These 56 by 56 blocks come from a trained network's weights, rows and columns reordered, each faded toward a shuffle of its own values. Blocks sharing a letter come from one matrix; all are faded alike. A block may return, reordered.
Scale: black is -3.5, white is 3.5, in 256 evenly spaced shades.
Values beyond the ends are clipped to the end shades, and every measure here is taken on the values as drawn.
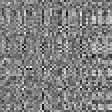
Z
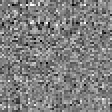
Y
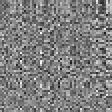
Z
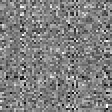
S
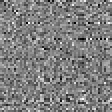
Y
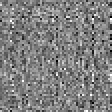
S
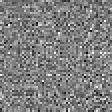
Y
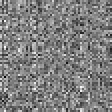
Z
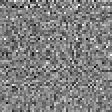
Y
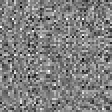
S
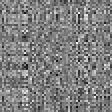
Z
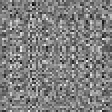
Z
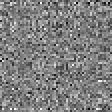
Y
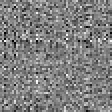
S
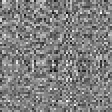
Z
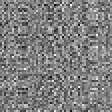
Z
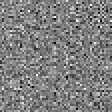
S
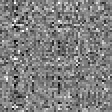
S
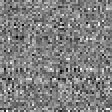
Y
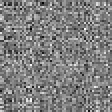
Z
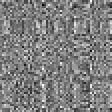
Z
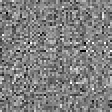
Y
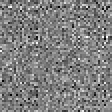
S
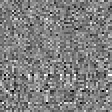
Y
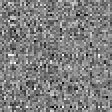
Y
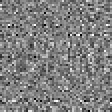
Y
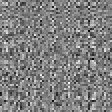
Z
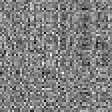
Z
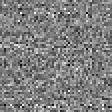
Y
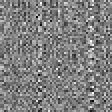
Z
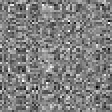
Z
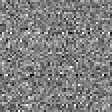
Y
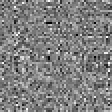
S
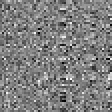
S
